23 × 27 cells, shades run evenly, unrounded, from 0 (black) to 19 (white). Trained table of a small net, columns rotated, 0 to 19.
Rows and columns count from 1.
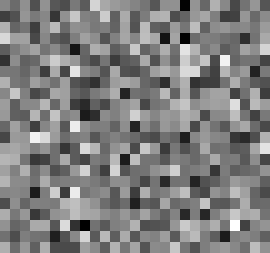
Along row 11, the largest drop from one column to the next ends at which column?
9
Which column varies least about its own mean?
3
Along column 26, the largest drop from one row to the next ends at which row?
11
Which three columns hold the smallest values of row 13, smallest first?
19, 25, 24
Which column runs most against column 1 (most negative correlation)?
17
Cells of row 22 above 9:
14
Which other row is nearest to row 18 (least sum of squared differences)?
12
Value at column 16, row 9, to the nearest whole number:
9
